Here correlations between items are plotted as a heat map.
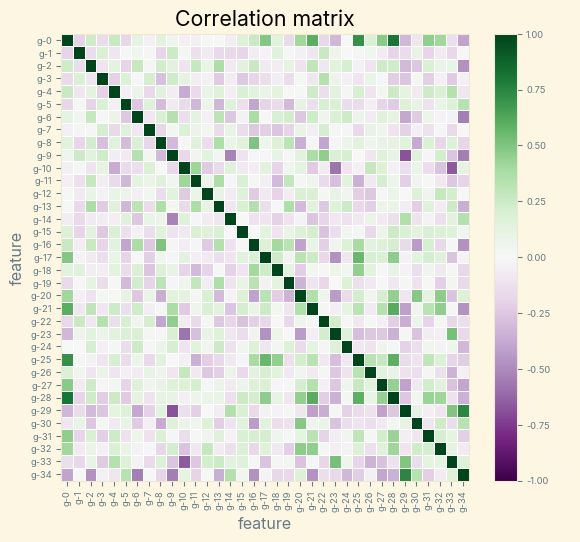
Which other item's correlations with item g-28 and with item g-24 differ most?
g-0
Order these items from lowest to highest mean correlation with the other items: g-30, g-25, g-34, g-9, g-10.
g-34, g-10, g-30, g-9, g-25
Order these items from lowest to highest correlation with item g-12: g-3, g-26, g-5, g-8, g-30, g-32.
g-26, g-8, g-3, g-5, g-30, g-32
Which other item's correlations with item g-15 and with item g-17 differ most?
g-25
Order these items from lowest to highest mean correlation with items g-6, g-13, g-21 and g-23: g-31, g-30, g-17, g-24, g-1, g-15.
g-30, g-17, g-1, g-15, g-31, g-24
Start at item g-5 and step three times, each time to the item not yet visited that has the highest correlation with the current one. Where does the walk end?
g-33
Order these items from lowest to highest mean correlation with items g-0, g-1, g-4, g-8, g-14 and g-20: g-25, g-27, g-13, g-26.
g-13, g-26, g-27, g-25
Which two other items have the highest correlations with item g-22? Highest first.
g-9, g-3
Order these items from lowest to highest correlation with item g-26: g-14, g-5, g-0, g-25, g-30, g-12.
g-12, g-30, g-5, g-14, g-0, g-25
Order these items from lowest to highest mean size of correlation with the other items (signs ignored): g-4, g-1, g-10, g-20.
g-1, g-4, g-10, g-20
